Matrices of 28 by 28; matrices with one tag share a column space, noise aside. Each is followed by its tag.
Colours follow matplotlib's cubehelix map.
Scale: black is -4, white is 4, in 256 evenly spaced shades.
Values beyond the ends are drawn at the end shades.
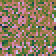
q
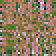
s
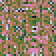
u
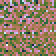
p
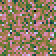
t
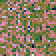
u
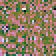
u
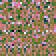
p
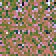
p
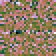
p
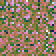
p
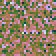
p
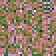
u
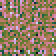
s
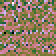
p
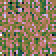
s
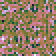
u
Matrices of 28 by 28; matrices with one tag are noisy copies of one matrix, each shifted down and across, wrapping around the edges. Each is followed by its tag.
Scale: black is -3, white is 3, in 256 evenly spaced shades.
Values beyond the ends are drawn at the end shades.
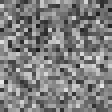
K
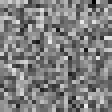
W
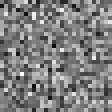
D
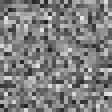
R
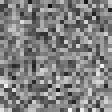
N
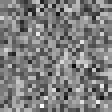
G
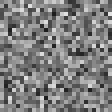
W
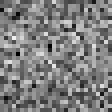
K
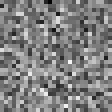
N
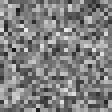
D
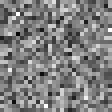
D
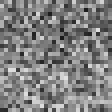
K
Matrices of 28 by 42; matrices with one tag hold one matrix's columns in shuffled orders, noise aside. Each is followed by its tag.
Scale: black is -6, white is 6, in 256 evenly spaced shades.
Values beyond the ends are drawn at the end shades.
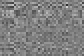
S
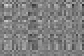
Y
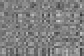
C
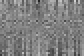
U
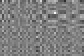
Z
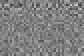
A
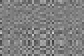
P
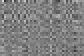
Z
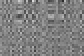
Z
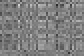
Y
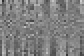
U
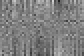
U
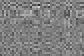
S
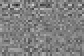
A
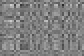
Y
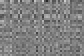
Z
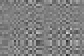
P
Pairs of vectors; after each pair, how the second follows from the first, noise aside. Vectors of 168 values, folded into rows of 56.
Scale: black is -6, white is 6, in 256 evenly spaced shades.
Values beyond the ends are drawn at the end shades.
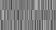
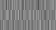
wrapped around, shrunk.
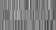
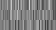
copied.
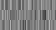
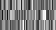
negated, scaled up.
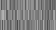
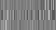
reversed, negated, partly zeroed.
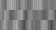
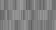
wrapped around, shrunk.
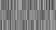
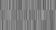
negated, shrunk.
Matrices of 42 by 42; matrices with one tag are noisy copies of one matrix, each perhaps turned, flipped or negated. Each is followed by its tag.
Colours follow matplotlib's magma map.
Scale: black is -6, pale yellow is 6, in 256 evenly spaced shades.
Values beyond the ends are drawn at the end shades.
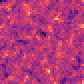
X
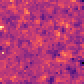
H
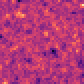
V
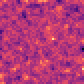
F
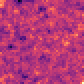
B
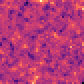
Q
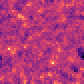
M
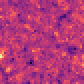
M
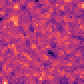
V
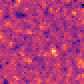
V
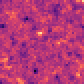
X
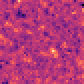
V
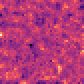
F
